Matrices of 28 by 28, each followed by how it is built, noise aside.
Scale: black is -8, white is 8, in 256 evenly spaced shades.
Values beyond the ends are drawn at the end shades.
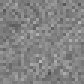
Hankel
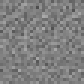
repeating columns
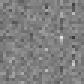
uneven columns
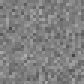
noise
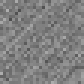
Hankel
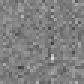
uneven columns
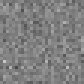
low rank
